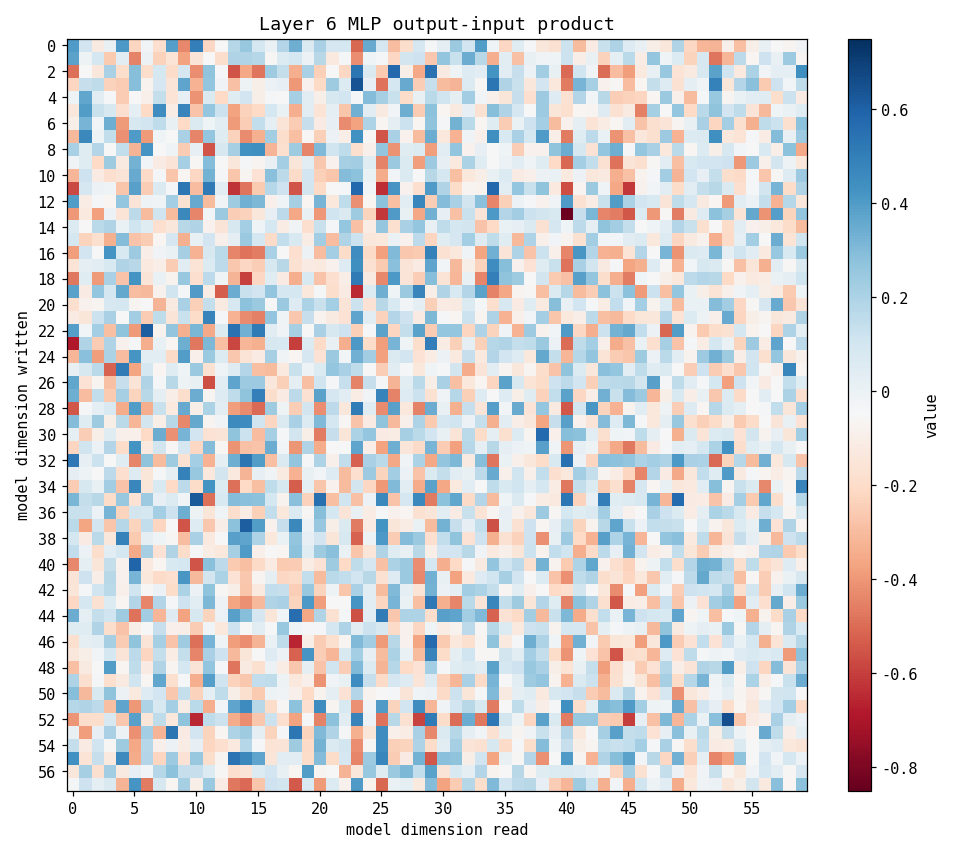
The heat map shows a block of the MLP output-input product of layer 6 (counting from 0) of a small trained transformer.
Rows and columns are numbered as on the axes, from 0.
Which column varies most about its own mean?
23
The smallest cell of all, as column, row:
40, 13
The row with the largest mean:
35
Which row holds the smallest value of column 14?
18
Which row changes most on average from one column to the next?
52
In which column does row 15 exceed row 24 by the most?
4
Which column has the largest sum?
29
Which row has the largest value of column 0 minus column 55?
32
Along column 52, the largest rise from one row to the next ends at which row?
2
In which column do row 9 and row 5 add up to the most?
9
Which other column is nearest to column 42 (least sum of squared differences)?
36
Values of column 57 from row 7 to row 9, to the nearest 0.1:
0.3 -0.1 0.1
